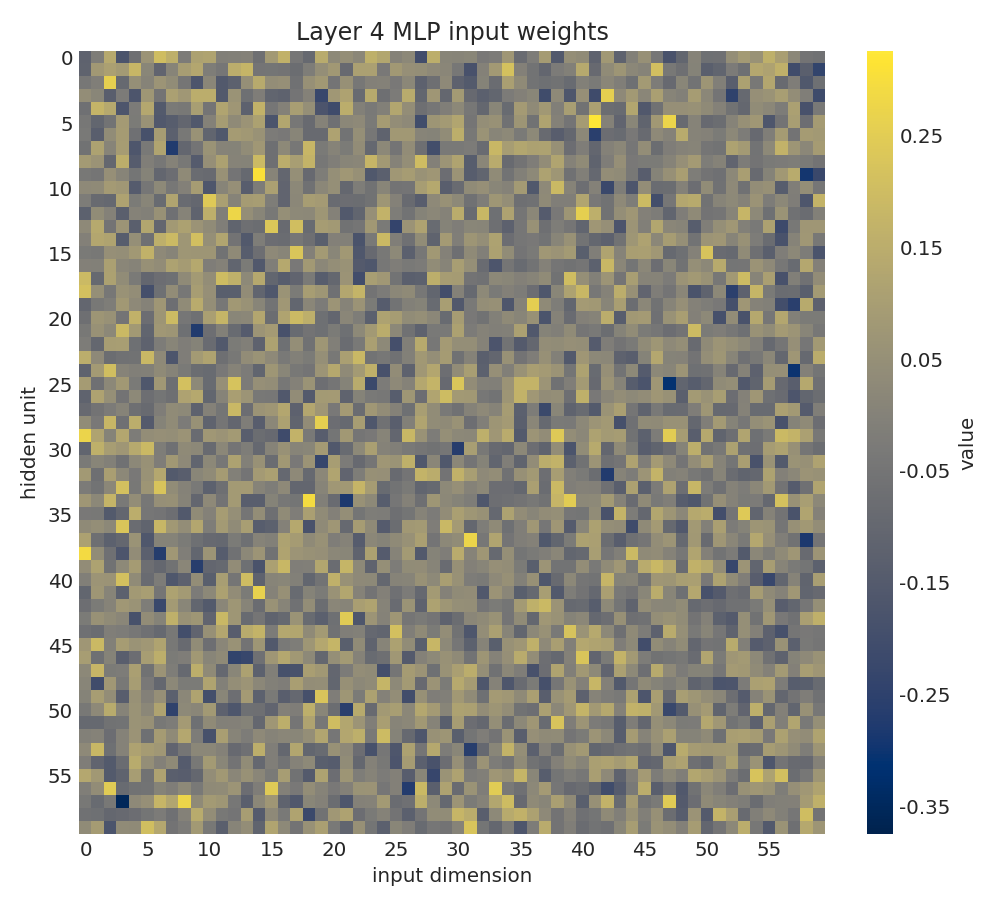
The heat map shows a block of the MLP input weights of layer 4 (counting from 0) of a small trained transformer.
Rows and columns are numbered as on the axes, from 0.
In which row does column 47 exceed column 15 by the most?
5
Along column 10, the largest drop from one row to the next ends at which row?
49
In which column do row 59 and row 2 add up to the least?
11
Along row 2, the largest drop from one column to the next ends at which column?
3
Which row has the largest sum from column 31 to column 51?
29
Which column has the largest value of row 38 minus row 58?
0
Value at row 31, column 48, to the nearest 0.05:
-0.05
